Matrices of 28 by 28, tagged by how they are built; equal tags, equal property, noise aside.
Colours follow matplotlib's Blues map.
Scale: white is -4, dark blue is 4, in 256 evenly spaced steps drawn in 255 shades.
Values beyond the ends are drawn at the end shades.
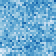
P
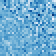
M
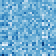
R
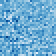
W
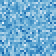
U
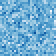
U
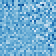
M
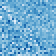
W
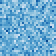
U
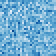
U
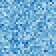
U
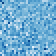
W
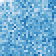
P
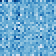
R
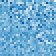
M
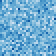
U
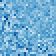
W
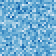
U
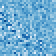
W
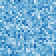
U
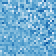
M
